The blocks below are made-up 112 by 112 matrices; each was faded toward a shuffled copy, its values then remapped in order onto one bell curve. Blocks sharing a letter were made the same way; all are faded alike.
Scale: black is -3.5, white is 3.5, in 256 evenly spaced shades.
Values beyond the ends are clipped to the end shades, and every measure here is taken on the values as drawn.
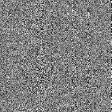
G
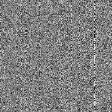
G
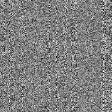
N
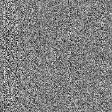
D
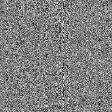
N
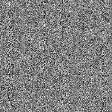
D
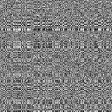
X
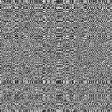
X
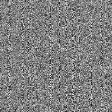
G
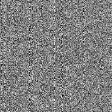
N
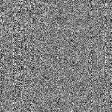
N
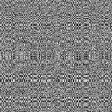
X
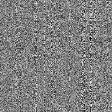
N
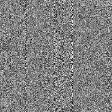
G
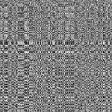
X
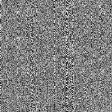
N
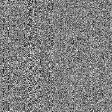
N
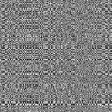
X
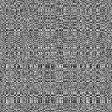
X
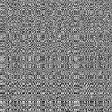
X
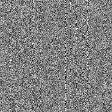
D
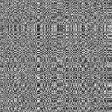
X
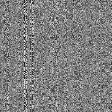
G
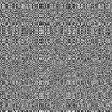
X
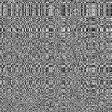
X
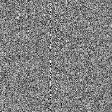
D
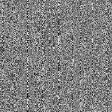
G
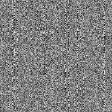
G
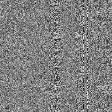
N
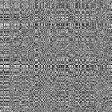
X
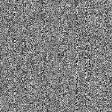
D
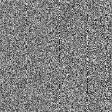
D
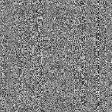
G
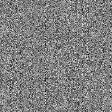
D
